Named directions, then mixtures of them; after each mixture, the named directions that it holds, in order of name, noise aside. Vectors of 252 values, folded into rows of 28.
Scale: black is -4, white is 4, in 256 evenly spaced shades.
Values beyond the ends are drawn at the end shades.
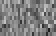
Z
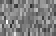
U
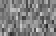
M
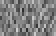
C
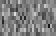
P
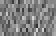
C.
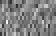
M, P, U.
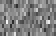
U.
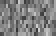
C, P, Z.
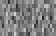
C, P, U.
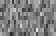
C, M.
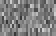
P, U.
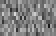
P.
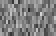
C, M, U.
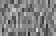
C, M, U.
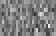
C, P, Z.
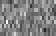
U.
